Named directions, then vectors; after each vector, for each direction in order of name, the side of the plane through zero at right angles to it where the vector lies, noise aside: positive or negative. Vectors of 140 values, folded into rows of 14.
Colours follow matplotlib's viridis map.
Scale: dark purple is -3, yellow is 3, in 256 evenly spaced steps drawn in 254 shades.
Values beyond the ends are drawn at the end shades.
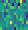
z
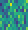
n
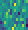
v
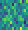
positive, positive, positive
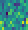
positive, negative, positive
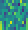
positive, negative, positive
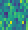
positive, negative, positive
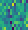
negative, negative, negative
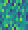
negative, positive, positive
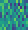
negative, negative, positive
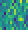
positive, positive, positive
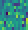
positive, negative, positive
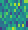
positive, positive, negative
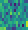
negative, negative, positive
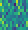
negative, negative, positive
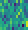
negative, negative, positive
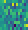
negative, negative, negative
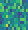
negative, positive, positive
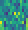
positive, negative, positive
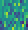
negative, positive, negative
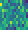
negative, negative, positive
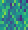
negative, negative, negative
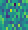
positive, negative, negative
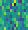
negative, negative, negative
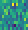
negative, negative, negative
